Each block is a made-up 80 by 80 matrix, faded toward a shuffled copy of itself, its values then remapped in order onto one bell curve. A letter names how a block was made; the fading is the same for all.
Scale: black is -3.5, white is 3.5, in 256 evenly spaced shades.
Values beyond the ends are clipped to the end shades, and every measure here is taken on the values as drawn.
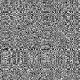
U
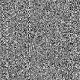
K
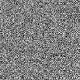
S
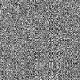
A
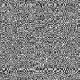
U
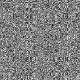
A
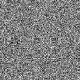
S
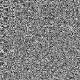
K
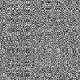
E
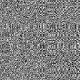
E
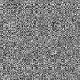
U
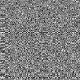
U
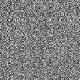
A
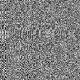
A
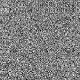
S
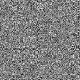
K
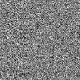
S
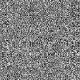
A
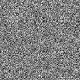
S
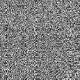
K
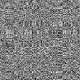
E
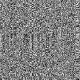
A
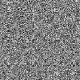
K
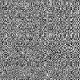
E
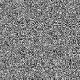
S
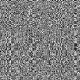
E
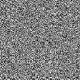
A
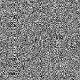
A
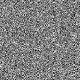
K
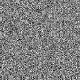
S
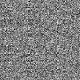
K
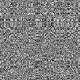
U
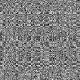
U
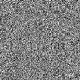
S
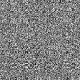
S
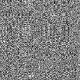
A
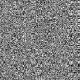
A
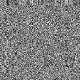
K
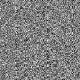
A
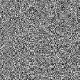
A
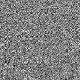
S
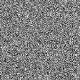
K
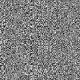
A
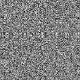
K
